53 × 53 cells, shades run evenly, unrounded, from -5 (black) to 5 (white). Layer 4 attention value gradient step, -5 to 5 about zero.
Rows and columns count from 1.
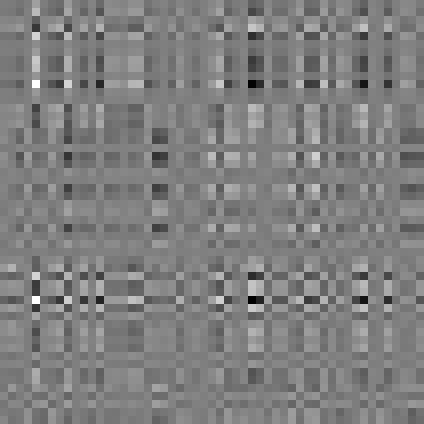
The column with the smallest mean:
20
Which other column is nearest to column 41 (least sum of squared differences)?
38
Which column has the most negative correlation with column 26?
47
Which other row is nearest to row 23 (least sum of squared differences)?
19
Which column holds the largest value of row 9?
5
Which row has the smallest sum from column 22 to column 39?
11
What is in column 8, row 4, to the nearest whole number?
2
